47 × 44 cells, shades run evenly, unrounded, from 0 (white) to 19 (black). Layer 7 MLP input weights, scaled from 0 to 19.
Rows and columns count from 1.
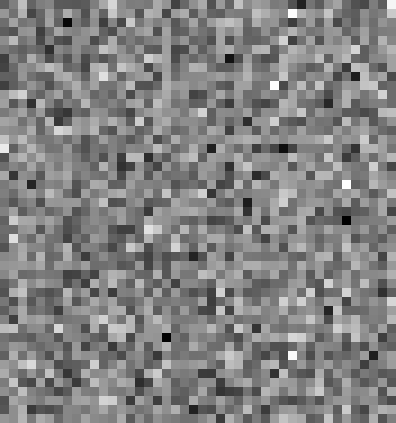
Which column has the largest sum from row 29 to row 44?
43
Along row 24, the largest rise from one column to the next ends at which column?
28
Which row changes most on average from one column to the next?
33
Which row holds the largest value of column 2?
20
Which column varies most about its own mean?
39
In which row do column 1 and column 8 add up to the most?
3
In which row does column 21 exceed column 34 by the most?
38
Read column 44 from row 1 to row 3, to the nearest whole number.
1 4 9
